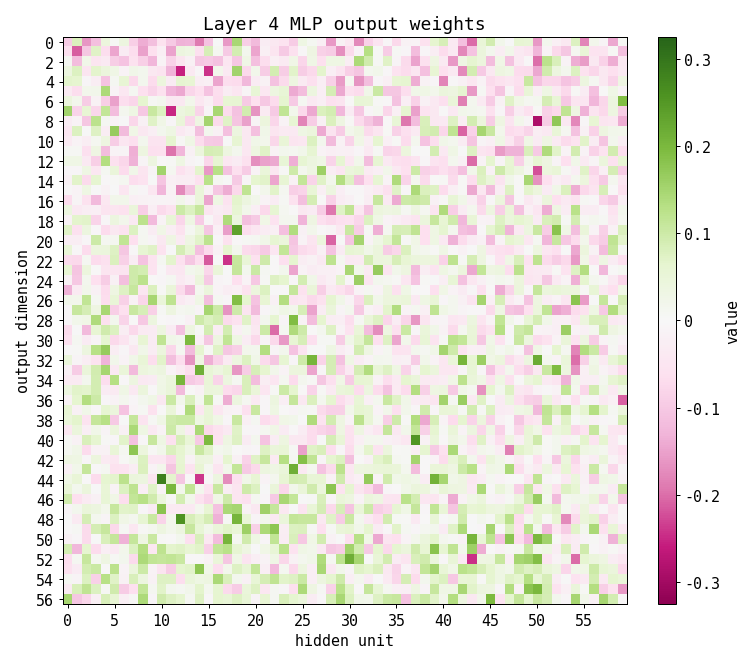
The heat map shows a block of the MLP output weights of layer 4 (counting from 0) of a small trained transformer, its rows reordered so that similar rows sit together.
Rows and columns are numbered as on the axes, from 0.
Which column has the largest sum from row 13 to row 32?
18
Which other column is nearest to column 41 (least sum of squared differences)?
38
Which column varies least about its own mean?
0
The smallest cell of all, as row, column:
8, 50
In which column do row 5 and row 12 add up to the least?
43
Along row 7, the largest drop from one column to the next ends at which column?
11
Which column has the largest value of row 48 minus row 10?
12
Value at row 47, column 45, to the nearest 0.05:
0.05
